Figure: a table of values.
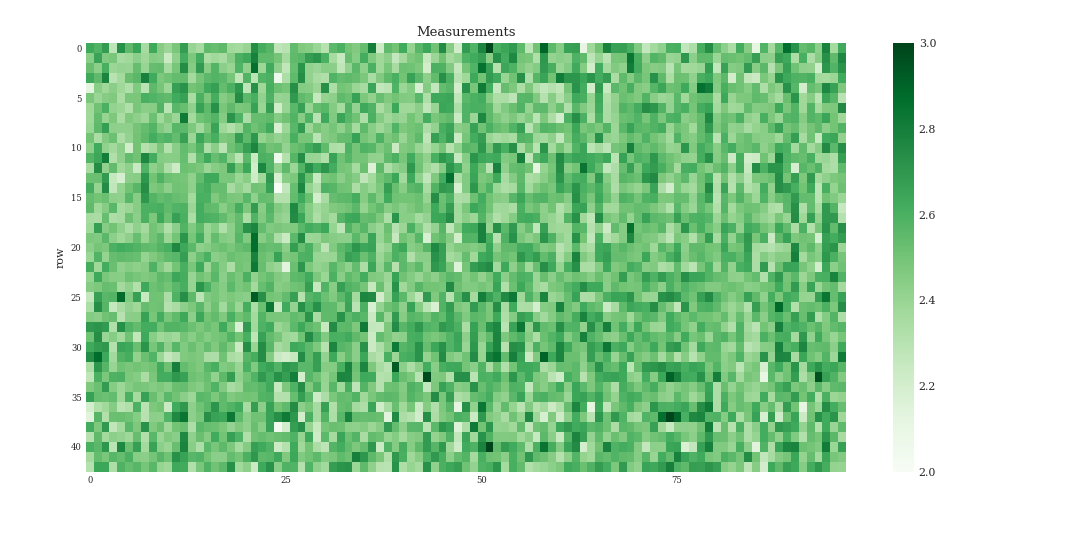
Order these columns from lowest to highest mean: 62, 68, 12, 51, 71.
71, 68, 51, 12, 62
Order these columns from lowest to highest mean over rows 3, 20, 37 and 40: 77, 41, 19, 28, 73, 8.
19, 41, 77, 28, 8, 73
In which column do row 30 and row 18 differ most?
66
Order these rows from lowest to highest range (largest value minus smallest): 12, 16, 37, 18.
16, 18, 12, 37
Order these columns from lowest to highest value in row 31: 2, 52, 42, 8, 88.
8, 2, 42, 88, 52
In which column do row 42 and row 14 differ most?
74
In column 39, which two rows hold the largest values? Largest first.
32, 30
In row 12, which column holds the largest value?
63
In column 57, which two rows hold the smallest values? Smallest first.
12, 26
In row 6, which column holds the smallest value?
24
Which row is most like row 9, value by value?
5
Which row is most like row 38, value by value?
14
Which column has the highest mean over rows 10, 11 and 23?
88
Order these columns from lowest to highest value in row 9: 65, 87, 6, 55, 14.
87, 6, 55, 14, 65
